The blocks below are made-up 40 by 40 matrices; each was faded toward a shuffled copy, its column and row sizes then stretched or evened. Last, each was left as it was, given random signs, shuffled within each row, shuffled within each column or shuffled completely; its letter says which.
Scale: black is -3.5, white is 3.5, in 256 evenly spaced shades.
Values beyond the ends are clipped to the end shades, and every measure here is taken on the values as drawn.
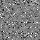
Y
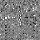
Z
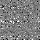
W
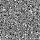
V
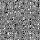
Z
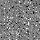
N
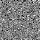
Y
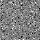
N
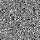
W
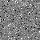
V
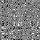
Z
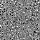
N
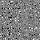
W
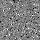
V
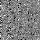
N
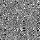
W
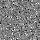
V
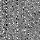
N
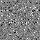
Y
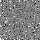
W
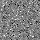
V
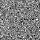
Y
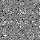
W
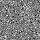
V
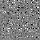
W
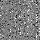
N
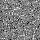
V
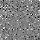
Z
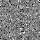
N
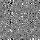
Z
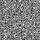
N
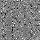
N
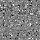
W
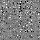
W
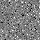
V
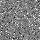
V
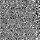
W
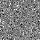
N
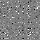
W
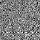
W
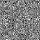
Z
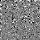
W
